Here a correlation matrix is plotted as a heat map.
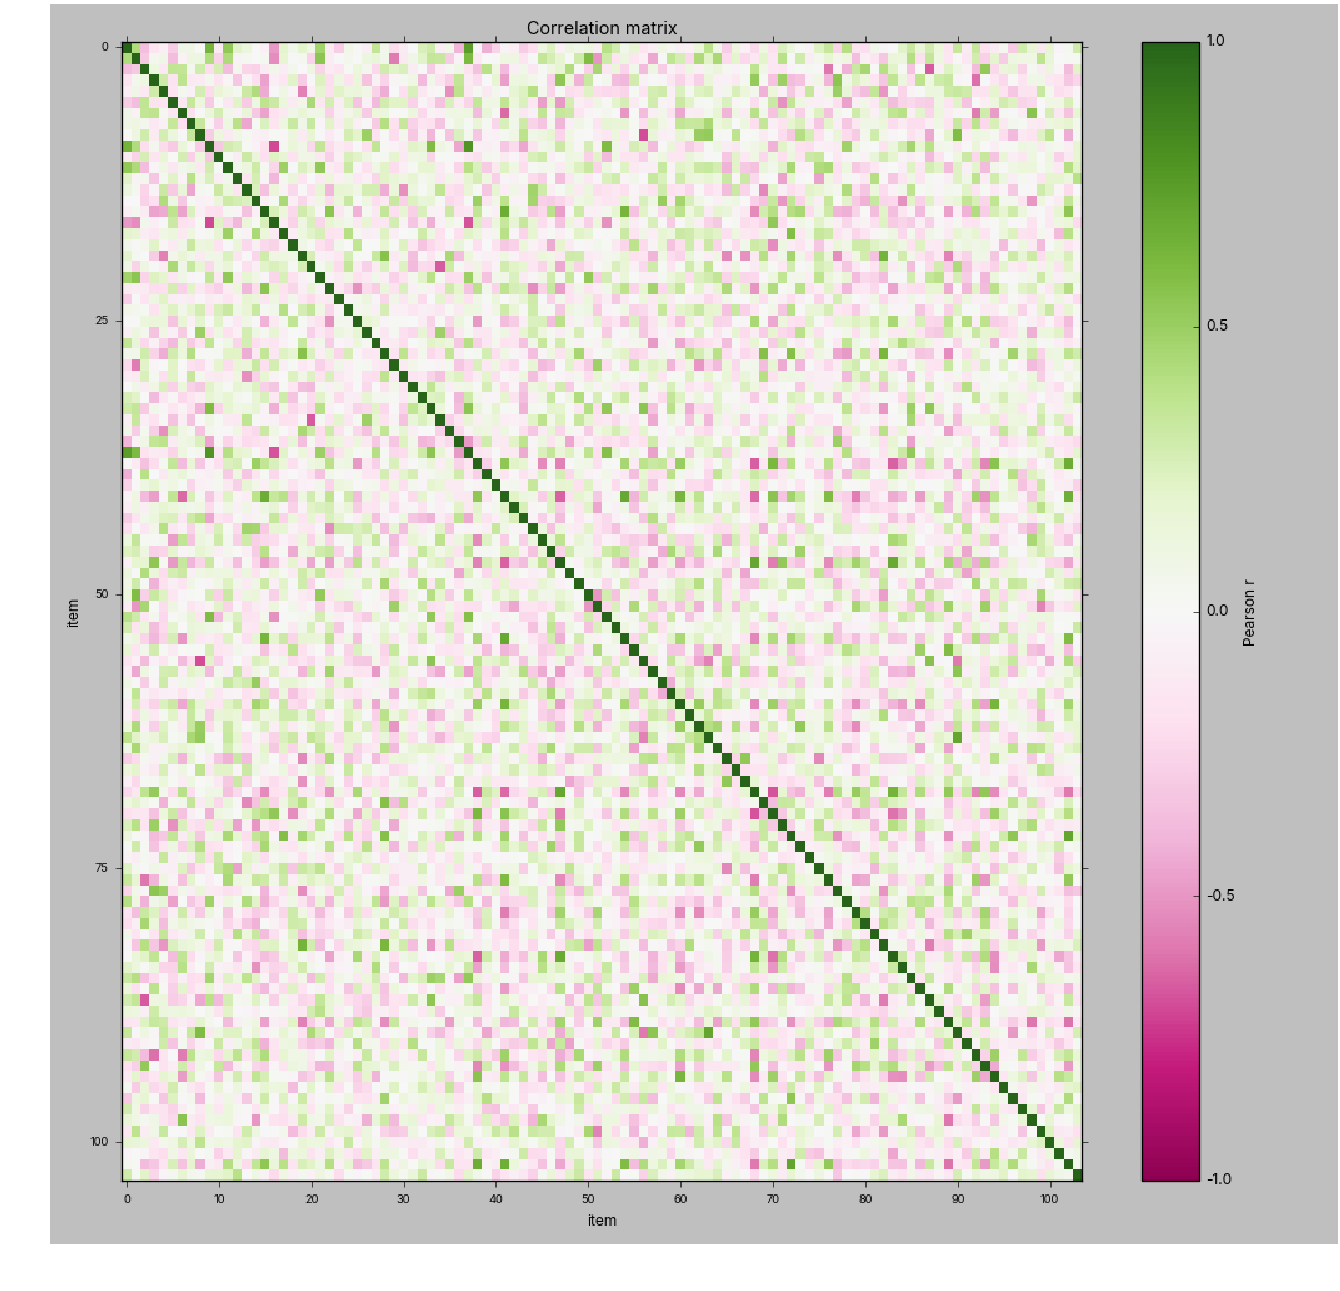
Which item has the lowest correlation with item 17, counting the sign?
101
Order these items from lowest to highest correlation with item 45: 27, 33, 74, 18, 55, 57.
57, 55, 18, 33, 74, 27
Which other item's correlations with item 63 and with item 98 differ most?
90
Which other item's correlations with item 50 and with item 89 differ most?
51
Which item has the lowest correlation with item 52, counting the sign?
16
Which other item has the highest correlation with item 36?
77
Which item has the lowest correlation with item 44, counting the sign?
22
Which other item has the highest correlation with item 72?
102
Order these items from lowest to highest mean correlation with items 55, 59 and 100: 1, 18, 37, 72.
72, 18, 1, 37
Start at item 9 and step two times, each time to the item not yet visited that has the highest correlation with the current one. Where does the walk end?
0
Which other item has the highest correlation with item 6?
98
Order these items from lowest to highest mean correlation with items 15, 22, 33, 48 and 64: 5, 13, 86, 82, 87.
86, 13, 82, 87, 5
